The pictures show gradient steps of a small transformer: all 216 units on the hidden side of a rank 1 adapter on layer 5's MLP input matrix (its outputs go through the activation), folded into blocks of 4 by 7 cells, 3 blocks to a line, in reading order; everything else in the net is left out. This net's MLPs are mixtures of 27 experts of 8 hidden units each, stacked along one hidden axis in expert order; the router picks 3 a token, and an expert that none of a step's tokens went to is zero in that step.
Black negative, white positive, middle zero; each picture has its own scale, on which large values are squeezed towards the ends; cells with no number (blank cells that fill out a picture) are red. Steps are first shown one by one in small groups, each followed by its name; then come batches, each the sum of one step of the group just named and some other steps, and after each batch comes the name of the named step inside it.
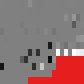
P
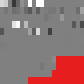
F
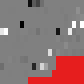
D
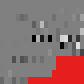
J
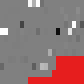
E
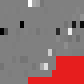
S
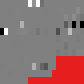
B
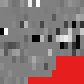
B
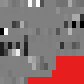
B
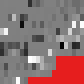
D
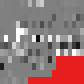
P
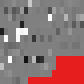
S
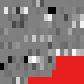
P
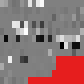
F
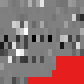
J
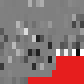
P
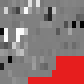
B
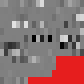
J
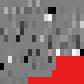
P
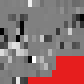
S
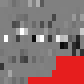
J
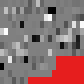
D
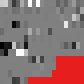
F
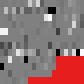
E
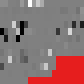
S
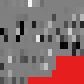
S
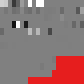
F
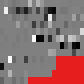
F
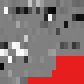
F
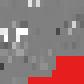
E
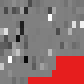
D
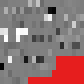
E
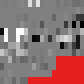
B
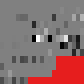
J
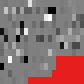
S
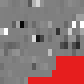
D
